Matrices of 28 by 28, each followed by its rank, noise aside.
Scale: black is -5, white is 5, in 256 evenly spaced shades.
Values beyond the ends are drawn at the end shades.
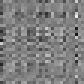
two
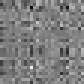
three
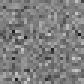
eight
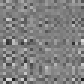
two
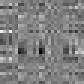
two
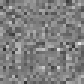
six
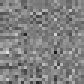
four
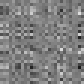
two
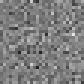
eight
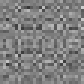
three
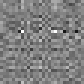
three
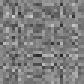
four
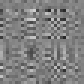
two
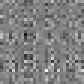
three
